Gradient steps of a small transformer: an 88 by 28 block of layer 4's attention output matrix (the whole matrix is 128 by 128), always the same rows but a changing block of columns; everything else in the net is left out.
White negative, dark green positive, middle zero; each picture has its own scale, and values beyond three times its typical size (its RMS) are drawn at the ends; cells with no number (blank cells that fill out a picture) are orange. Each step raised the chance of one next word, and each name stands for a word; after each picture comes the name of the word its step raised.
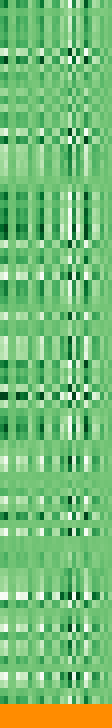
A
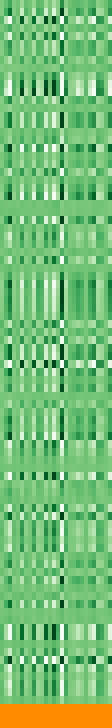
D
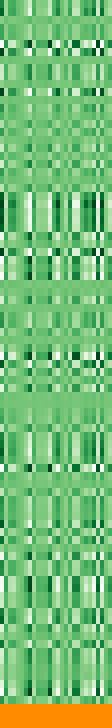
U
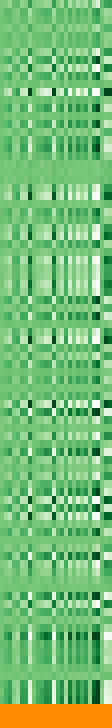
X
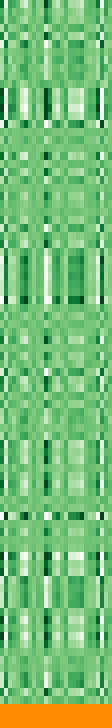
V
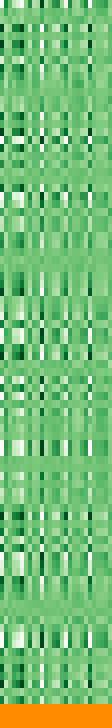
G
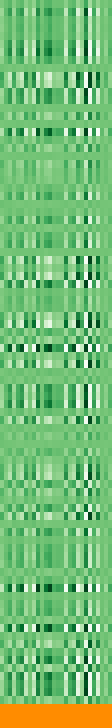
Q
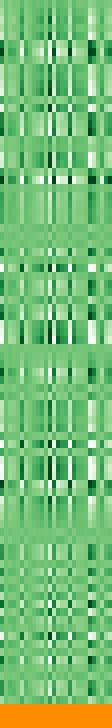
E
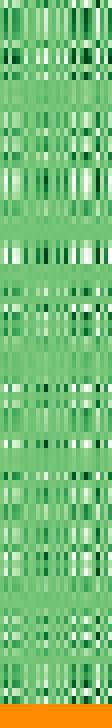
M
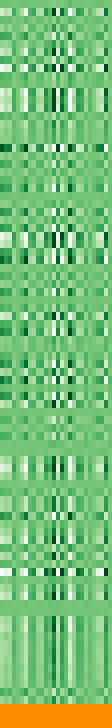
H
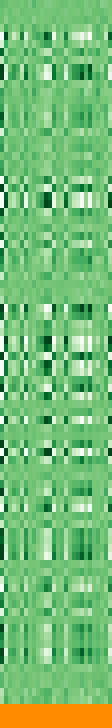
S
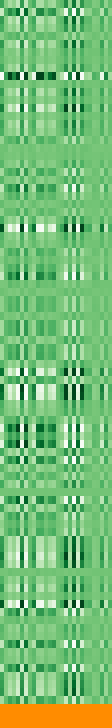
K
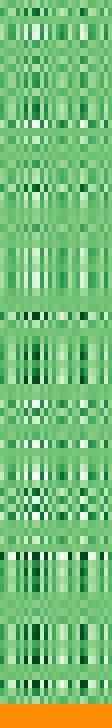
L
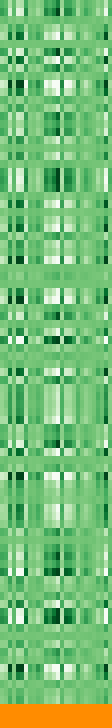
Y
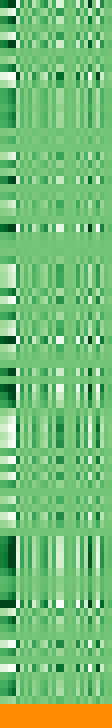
K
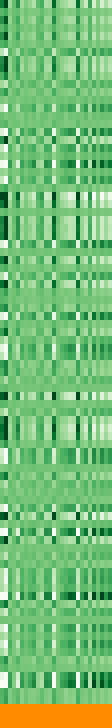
A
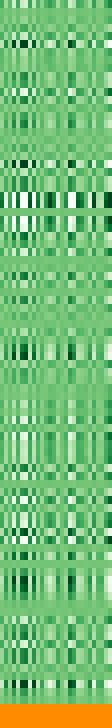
U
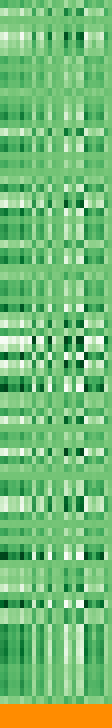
S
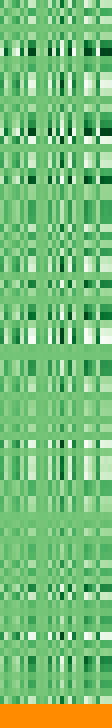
E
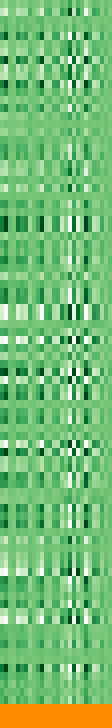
Y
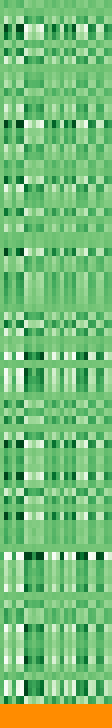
L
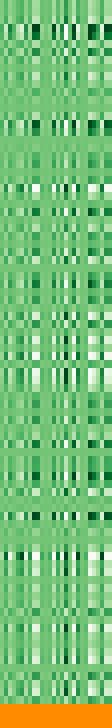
L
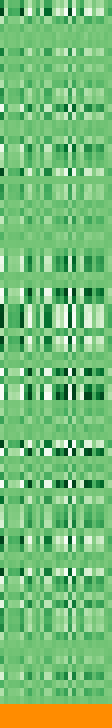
Y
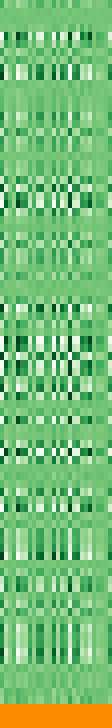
S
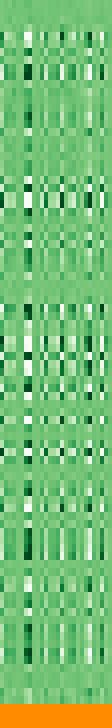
S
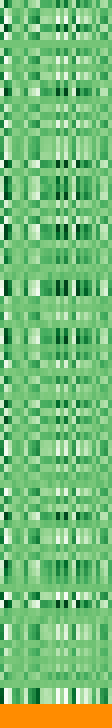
X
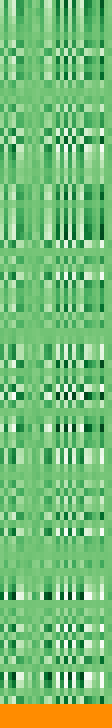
A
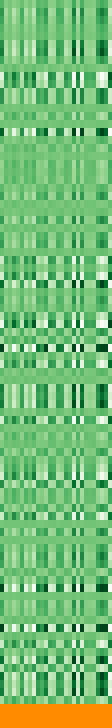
Q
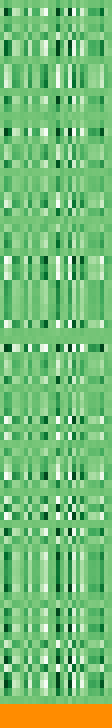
Q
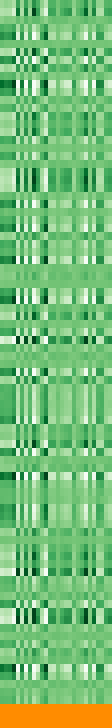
Y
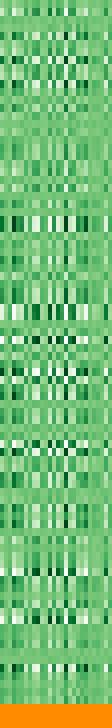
Y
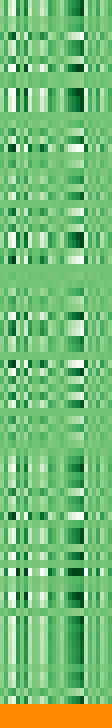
H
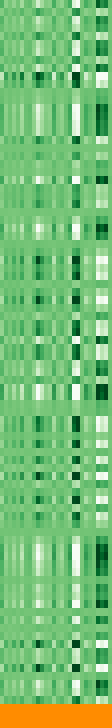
K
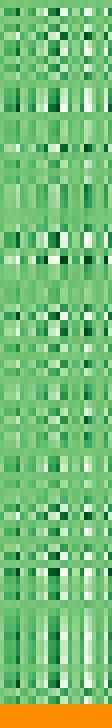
H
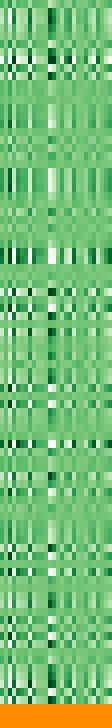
M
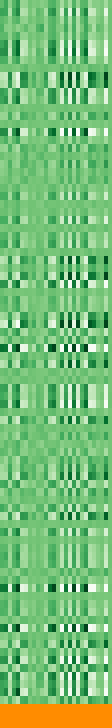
Q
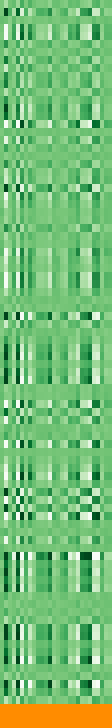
L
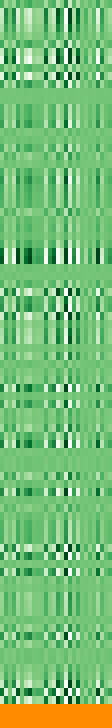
M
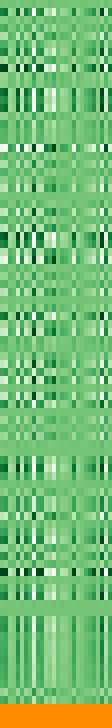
H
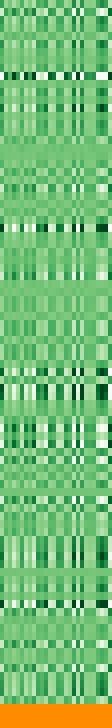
K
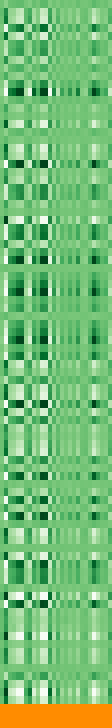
X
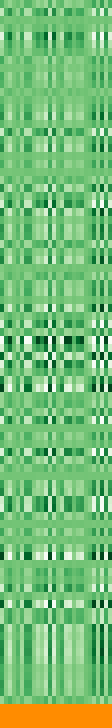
S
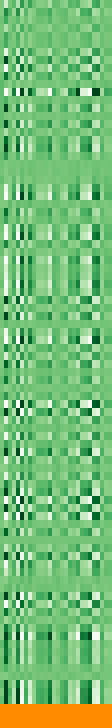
X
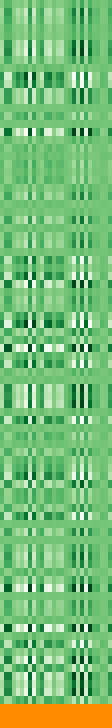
Q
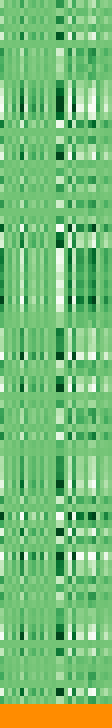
V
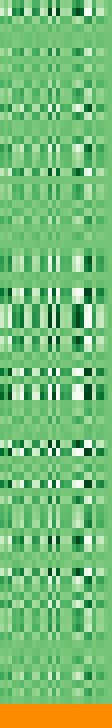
Y
